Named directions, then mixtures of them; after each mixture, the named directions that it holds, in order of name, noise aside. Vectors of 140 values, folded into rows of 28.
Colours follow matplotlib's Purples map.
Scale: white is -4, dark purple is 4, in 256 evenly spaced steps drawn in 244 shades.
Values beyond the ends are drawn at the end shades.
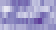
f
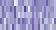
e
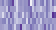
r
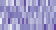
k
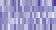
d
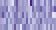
r.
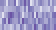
f, k, r.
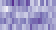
f, k, r.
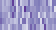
d, e, r.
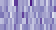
e, r.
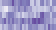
f, r.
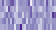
r.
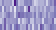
e.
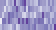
f, k.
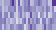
d, r.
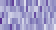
k.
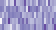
k.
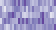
d, f, k.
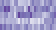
e, f.
